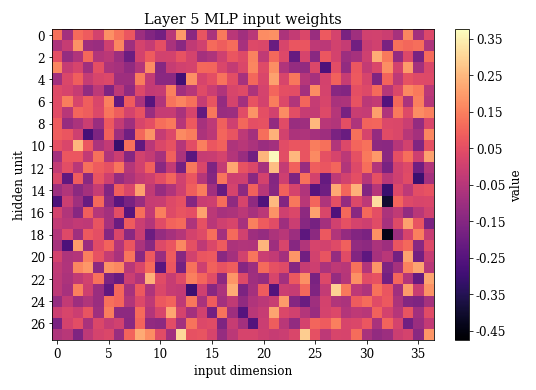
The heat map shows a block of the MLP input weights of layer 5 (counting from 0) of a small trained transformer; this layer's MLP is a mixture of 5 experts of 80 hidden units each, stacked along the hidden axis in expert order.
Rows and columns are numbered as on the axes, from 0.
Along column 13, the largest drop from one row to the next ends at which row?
23
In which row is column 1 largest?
6
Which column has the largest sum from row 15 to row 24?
31
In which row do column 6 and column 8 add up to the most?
14
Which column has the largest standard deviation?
21
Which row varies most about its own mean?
15
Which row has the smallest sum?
18
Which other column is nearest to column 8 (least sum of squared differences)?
22
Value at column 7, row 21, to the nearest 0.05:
-0.05
